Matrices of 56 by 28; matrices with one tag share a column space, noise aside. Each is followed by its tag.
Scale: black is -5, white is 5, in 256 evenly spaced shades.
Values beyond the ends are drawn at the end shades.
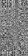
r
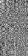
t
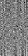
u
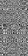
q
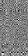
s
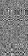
s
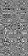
q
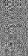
t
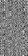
u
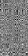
s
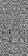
q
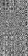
r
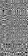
s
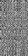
u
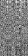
t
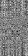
u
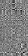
s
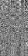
t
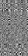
s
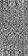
r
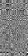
s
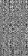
t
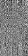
t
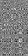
q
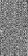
u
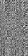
u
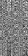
u
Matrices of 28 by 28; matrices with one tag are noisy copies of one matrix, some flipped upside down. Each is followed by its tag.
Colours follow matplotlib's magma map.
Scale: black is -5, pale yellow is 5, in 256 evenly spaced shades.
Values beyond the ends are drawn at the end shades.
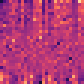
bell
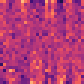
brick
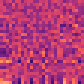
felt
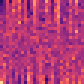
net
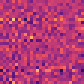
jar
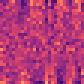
brick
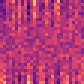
net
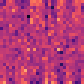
brick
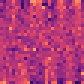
brick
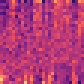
bell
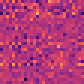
jar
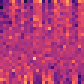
bell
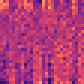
bell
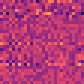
jar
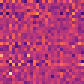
jar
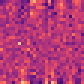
brick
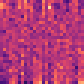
bell
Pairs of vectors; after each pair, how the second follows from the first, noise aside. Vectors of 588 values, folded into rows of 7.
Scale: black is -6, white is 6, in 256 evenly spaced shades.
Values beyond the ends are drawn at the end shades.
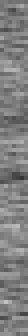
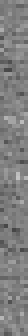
negated, partly zeroed.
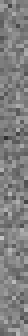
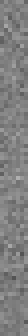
wrapped around, negated, shrunk.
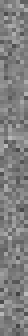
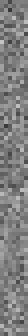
reversed.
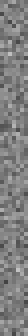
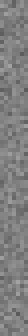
reversed, shrunk.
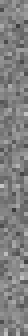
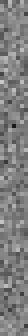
reversed.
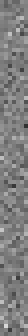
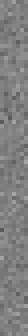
wrapped around, negated, shrunk.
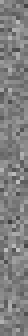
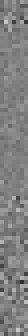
wrapped around, negated, partly zeroed.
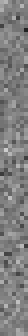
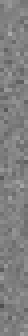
reversed, shrunk.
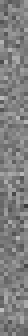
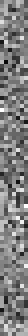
negated, scaled up.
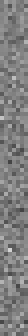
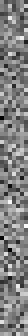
negated, scaled up.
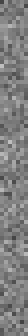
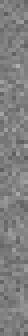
reversed, shrunk.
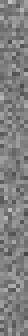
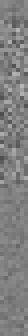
negated, partly zeroed.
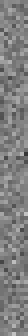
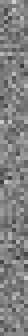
reversed.
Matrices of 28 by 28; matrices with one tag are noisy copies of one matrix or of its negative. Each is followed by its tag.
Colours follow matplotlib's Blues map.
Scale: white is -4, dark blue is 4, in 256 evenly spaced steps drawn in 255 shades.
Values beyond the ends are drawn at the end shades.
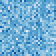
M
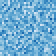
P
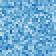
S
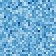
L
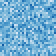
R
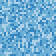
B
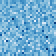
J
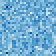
B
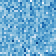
R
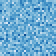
P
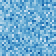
P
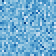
J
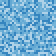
P
